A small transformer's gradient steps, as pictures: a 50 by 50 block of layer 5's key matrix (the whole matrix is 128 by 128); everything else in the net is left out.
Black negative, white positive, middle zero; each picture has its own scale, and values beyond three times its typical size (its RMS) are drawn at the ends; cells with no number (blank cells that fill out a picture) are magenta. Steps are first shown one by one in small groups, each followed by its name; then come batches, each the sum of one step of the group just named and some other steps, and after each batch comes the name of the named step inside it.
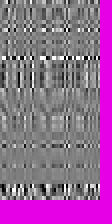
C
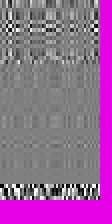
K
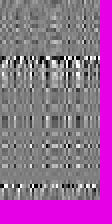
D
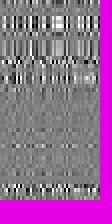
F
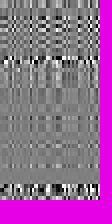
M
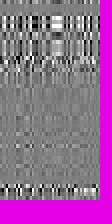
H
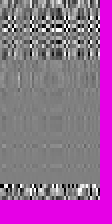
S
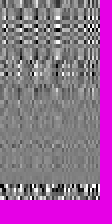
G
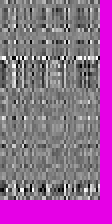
C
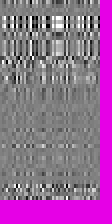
F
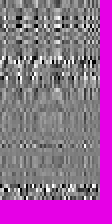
G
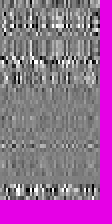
F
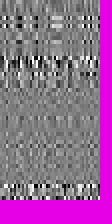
D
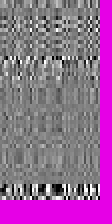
M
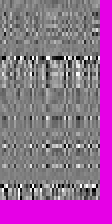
D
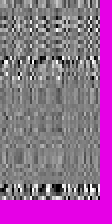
M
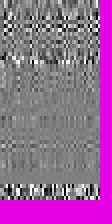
S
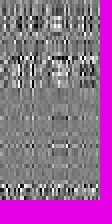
H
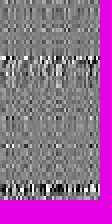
C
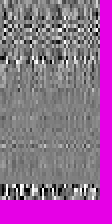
S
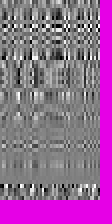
S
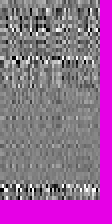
M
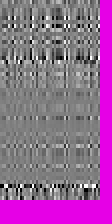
S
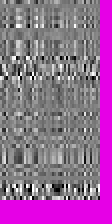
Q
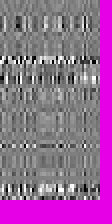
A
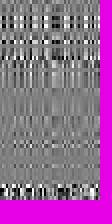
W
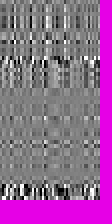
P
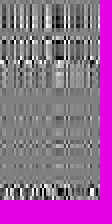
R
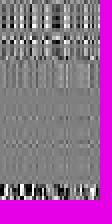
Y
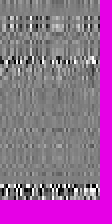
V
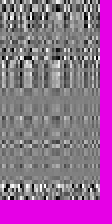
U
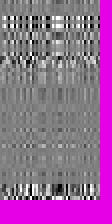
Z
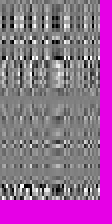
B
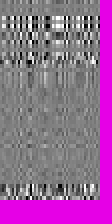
Z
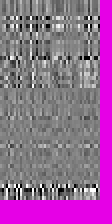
V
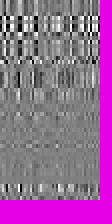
A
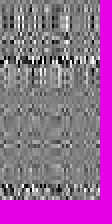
B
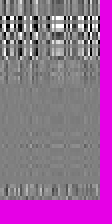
Z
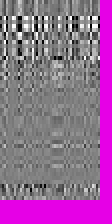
B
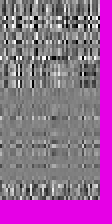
P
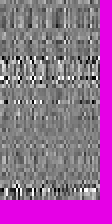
Q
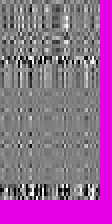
Y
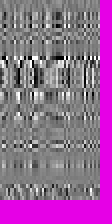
R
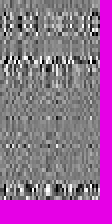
A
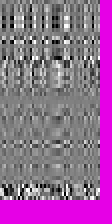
B
